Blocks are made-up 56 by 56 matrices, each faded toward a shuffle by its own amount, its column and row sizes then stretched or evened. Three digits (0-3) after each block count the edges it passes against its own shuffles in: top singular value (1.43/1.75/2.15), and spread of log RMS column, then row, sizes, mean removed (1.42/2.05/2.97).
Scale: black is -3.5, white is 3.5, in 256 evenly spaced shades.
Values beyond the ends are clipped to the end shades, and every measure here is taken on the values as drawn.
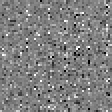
0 2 0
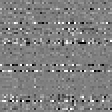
2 1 3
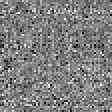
2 0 1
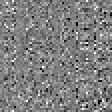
2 2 0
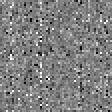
1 2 0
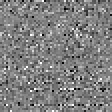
2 0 2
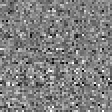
1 1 2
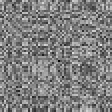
3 0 2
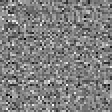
2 1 1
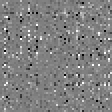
1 2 1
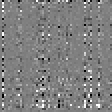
3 3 2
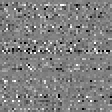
0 1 3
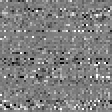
2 0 3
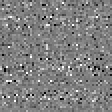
0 0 2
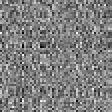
3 2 1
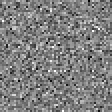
1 0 0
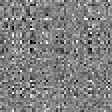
3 2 2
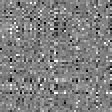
3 2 1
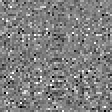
2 0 1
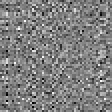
3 2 0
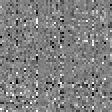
2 2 1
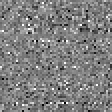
0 0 2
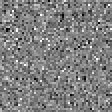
2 0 1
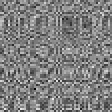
3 0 2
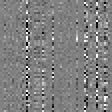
3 3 0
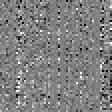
1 3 0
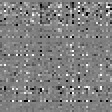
1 2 3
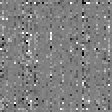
0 3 1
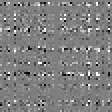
1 3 3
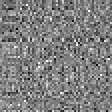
3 0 1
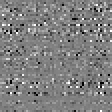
2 1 3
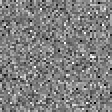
2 0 0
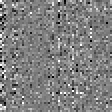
0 3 0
